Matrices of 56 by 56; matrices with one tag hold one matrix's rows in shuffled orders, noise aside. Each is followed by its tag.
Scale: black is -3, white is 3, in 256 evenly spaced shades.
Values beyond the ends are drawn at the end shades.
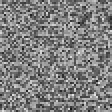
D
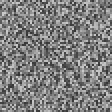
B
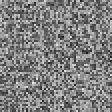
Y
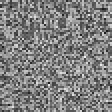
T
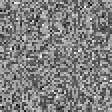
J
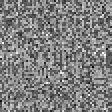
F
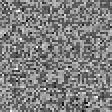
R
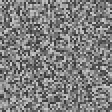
J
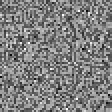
F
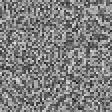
B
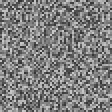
B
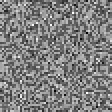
J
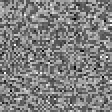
D
